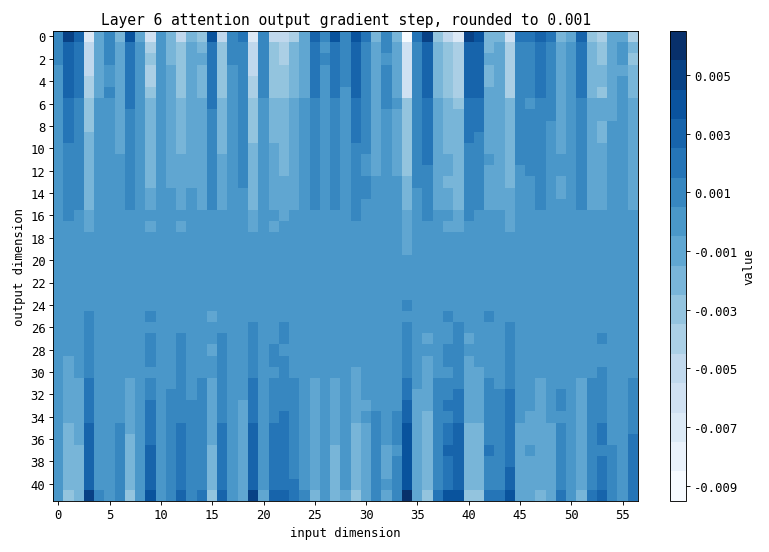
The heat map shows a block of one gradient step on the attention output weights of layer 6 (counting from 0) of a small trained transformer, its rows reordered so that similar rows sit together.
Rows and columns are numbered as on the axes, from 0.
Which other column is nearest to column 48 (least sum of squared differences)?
45
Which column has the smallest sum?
34
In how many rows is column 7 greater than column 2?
2
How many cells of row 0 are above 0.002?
12
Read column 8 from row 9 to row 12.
0 0 0 0
